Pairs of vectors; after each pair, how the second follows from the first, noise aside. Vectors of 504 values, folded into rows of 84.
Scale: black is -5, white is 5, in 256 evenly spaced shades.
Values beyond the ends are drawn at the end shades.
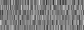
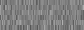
reversed, shrunk.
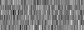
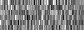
wrapped around, scaled up.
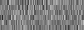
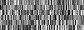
reversed, negated, scaled up.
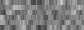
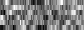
scaled up.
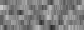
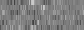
reversed, negated, partly zeroed.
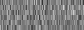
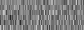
reversed, negated.
